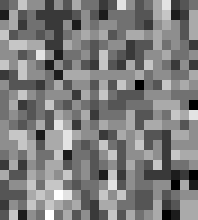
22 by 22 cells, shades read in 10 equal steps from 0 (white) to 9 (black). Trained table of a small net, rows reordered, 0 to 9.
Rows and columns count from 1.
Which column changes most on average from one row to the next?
3
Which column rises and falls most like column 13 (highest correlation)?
4
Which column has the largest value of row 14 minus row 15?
12
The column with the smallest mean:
18
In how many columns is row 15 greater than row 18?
4
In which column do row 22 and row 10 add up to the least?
6
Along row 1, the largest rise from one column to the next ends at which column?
20
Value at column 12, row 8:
4
